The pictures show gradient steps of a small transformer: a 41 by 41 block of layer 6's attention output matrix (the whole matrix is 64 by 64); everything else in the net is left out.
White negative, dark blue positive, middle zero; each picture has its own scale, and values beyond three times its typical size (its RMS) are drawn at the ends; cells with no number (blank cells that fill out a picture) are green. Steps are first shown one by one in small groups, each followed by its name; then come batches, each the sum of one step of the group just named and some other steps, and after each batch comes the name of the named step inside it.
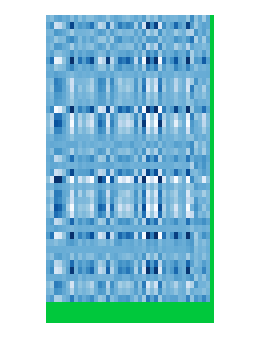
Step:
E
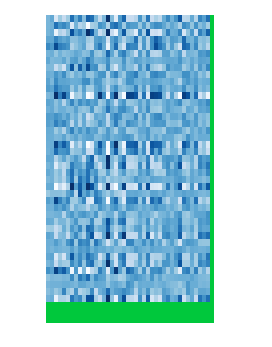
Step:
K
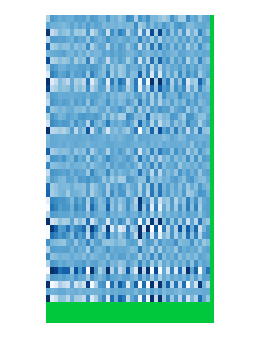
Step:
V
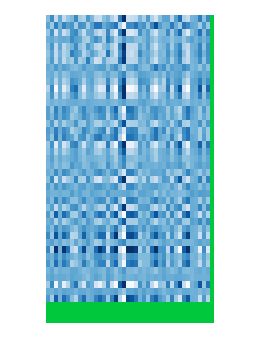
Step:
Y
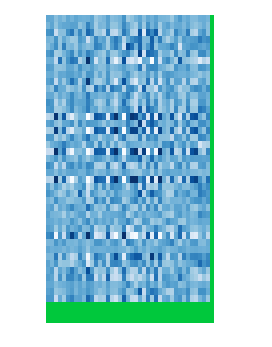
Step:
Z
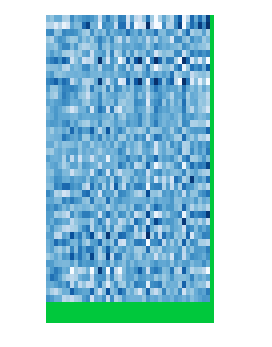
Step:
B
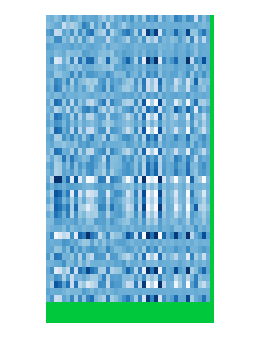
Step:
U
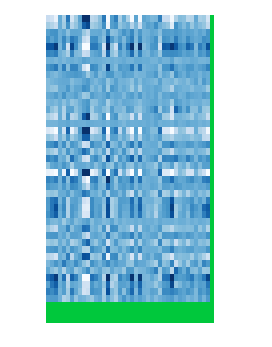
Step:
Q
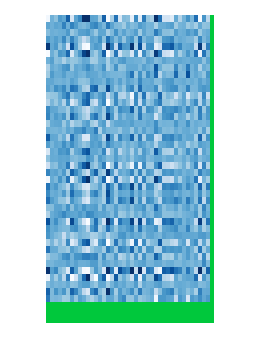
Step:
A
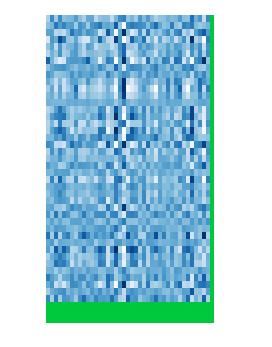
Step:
Y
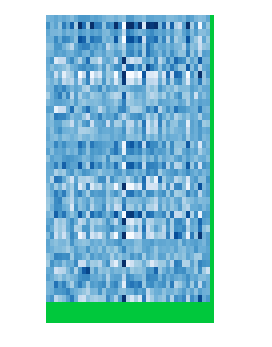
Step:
E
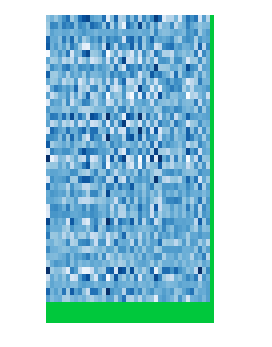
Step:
A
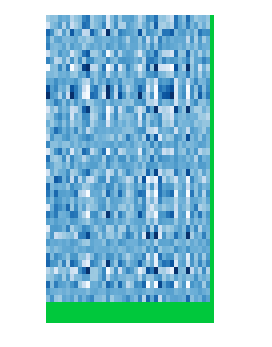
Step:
U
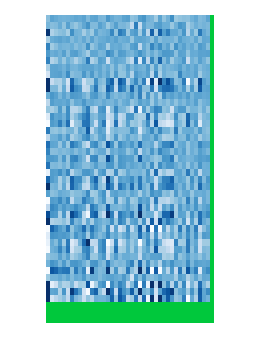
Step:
V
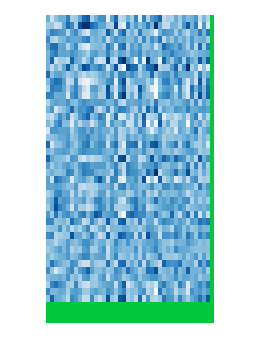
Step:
E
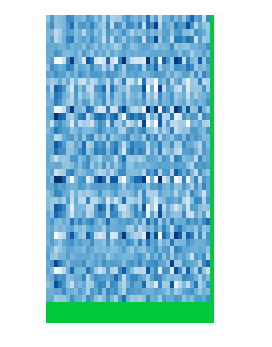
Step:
E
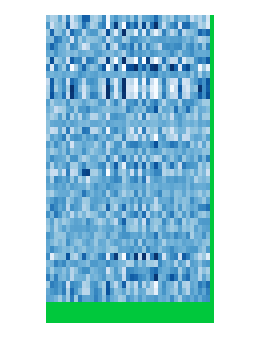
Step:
Q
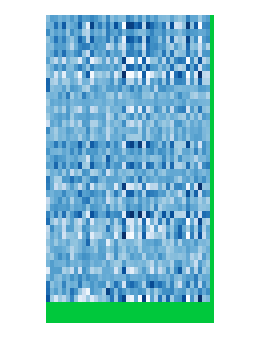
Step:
V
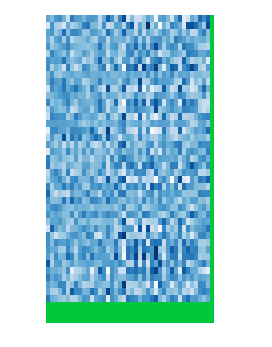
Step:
B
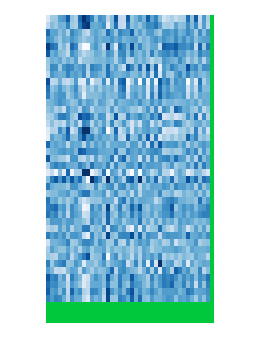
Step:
Q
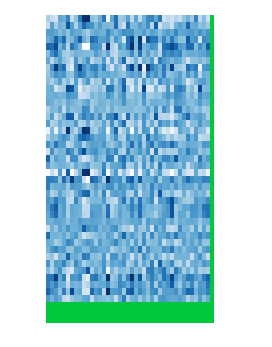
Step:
Q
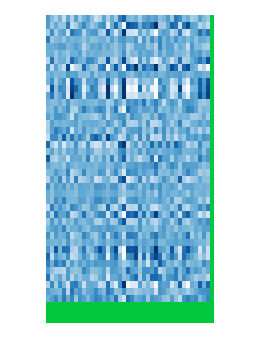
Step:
Y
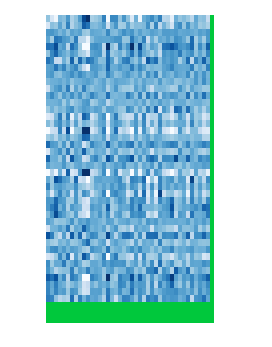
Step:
Q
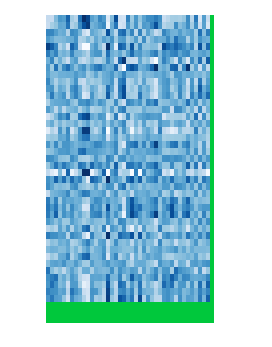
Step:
Q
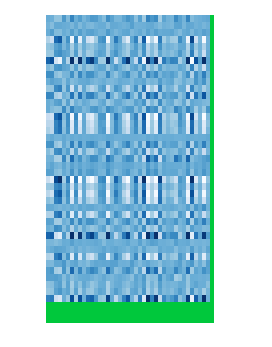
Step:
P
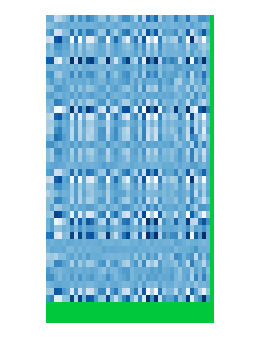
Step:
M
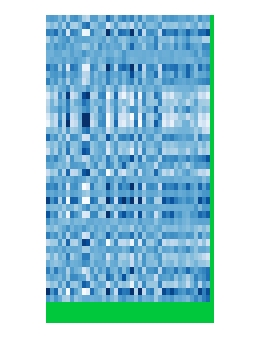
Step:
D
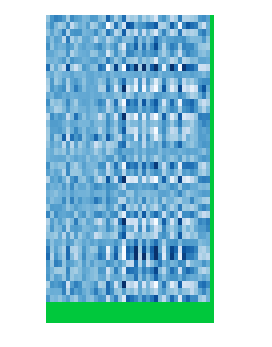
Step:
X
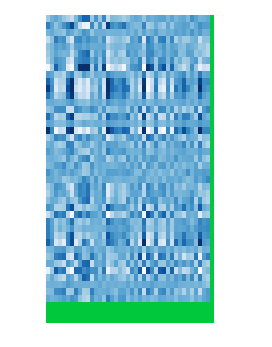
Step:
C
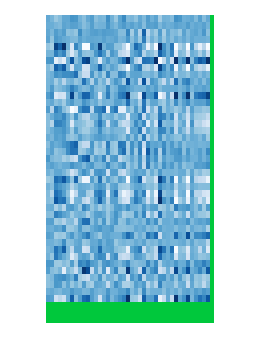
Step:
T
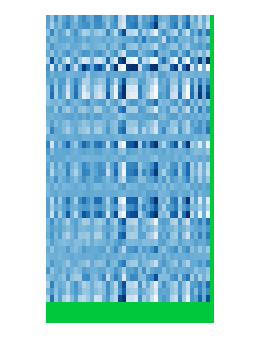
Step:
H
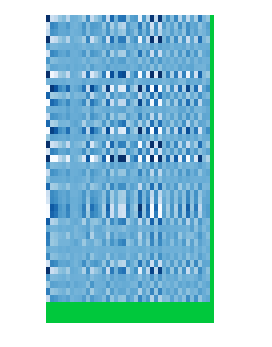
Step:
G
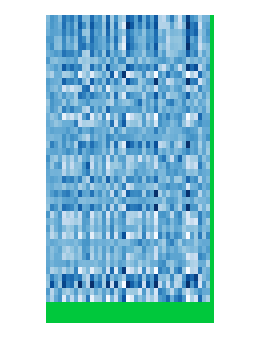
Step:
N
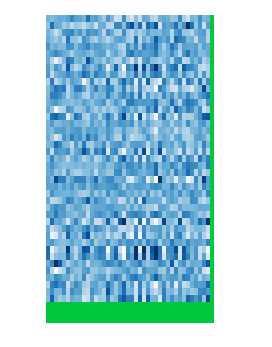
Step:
X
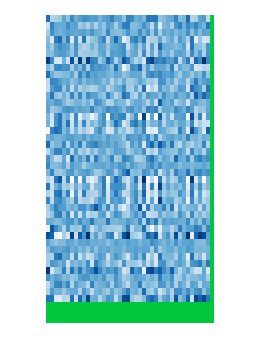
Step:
P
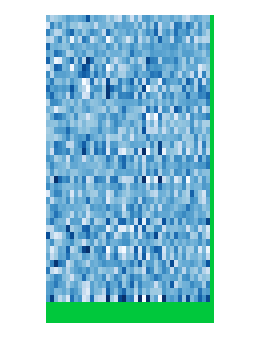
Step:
P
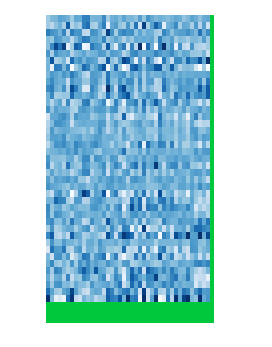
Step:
T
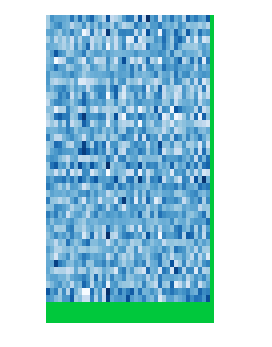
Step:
D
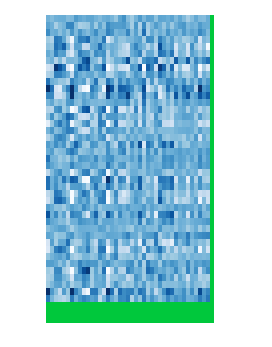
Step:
T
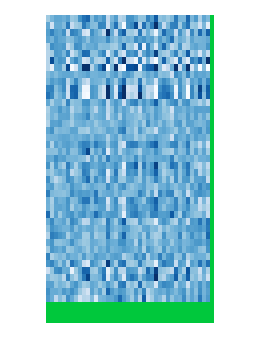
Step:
H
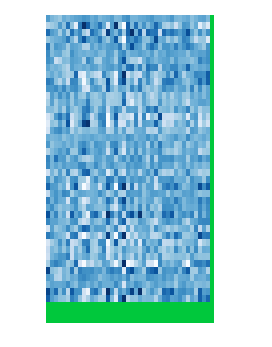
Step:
D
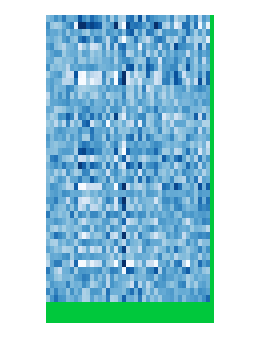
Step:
D
